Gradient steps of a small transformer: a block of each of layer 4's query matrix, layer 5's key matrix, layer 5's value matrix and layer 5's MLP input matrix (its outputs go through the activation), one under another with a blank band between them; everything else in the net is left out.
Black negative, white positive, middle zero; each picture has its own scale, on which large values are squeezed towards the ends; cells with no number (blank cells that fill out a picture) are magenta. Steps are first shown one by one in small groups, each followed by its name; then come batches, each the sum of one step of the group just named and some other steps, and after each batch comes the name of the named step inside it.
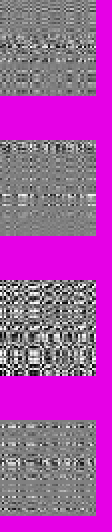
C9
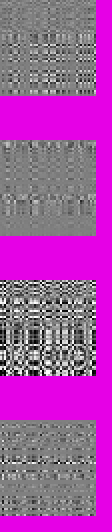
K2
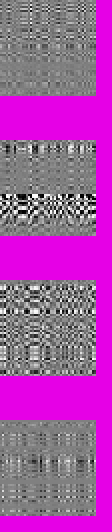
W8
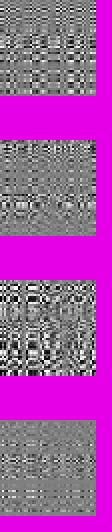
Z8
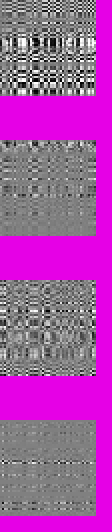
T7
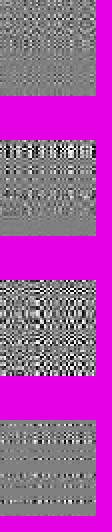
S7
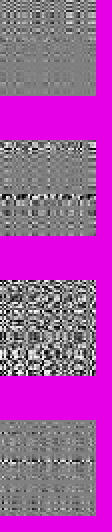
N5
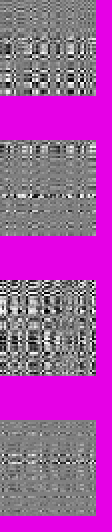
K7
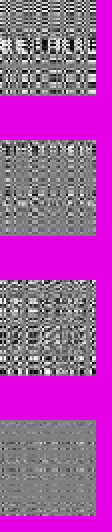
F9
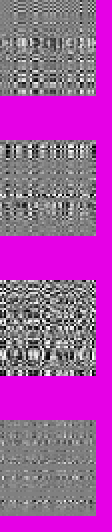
T7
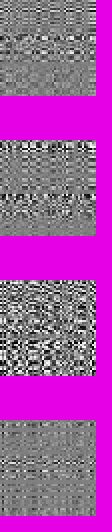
N5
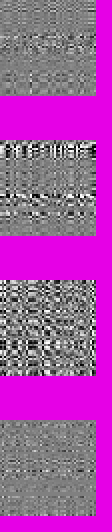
Z8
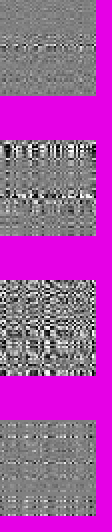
C9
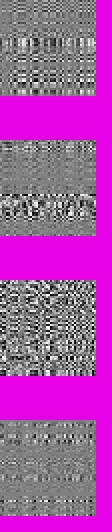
T7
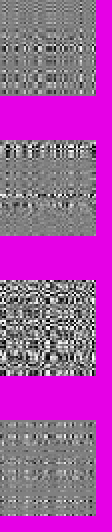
C9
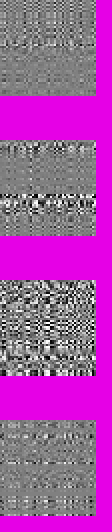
C9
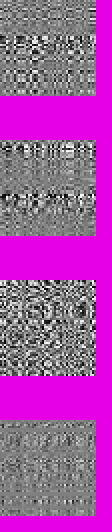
S7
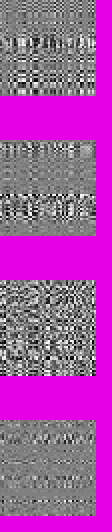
T7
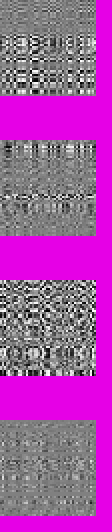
T7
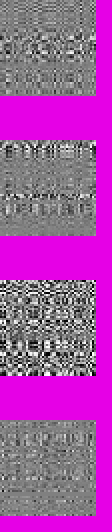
K7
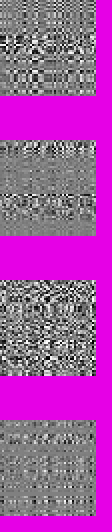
S7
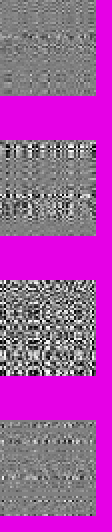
K2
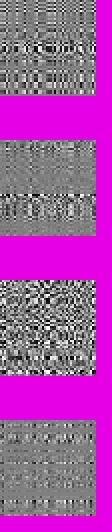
F9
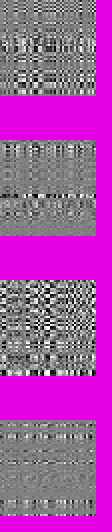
T7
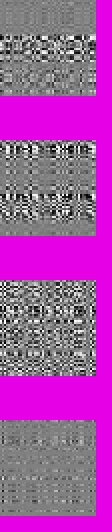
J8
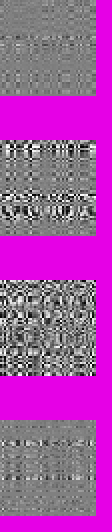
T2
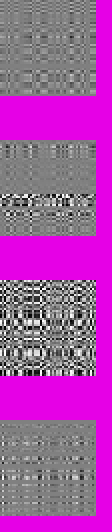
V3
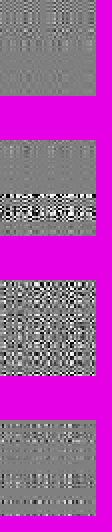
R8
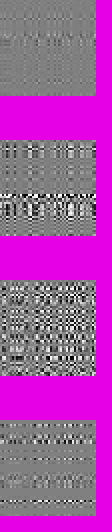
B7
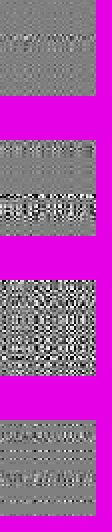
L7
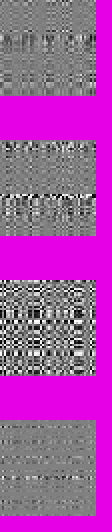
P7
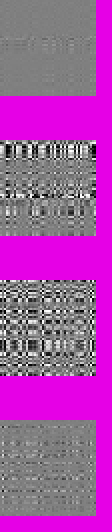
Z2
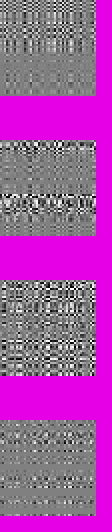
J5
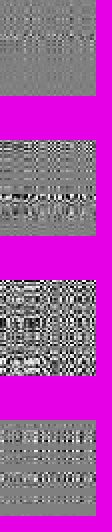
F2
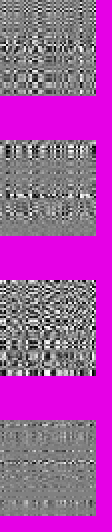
Z2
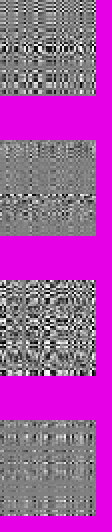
J8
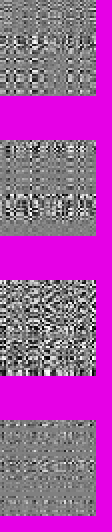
J5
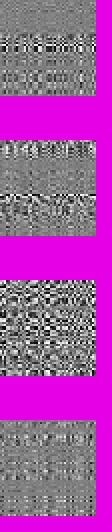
T2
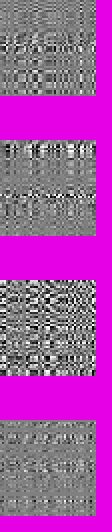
B7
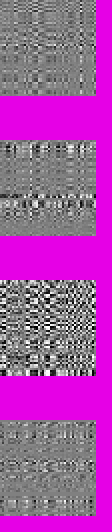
L7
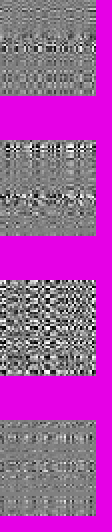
P7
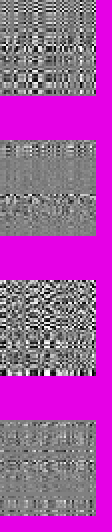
T2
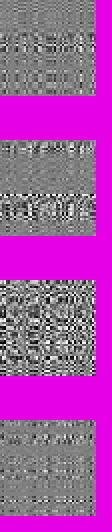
B7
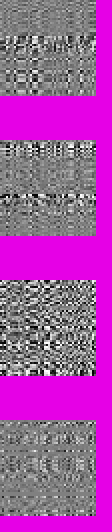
F2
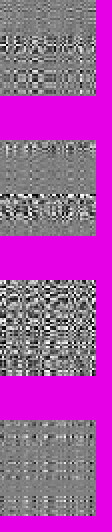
T2
